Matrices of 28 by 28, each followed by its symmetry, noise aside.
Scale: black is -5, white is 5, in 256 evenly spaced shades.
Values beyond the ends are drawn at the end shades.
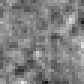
antisymmetric.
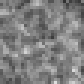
no symmetry.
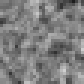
no symmetry.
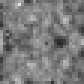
mirrored top to bottom.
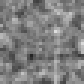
antisymmetric.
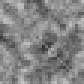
symmetric.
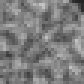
symmetric across the other diagonal.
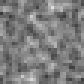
same after a half turn.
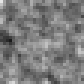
no symmetry.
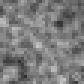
symmetric across the other diagonal.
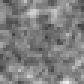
no symmetry.
